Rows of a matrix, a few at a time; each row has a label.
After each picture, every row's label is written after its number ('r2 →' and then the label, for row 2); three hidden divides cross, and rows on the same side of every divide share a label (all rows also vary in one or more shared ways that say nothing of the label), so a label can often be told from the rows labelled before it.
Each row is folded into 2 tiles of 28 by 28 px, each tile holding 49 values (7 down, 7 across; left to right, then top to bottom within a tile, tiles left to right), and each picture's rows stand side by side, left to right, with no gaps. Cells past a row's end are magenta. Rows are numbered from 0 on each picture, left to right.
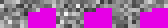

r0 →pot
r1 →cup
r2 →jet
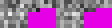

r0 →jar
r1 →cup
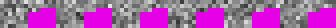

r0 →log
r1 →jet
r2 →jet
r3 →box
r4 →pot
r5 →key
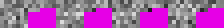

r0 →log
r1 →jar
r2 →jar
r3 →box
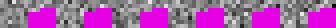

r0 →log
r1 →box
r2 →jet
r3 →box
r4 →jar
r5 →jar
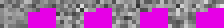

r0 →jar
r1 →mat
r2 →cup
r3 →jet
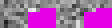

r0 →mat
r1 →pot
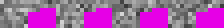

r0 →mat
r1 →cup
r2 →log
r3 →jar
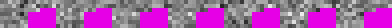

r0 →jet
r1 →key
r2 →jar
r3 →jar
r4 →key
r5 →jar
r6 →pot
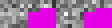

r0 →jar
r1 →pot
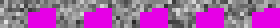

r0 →cup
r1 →key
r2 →key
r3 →mat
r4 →pot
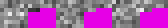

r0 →jar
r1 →pot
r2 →key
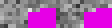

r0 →key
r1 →jet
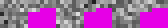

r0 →mat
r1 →jar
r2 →mat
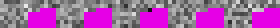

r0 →key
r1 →key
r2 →jar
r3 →key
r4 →mat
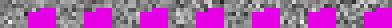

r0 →log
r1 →cup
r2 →box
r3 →log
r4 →jet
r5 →log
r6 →key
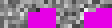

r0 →jar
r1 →key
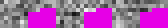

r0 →pot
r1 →mat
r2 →cup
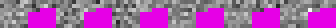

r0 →jar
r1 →key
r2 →mat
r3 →cup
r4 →jar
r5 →key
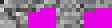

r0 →cup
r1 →cup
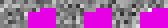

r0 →box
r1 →log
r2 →jet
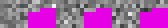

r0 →jet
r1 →log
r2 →cup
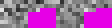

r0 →cup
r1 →mat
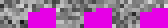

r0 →key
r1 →cup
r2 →jet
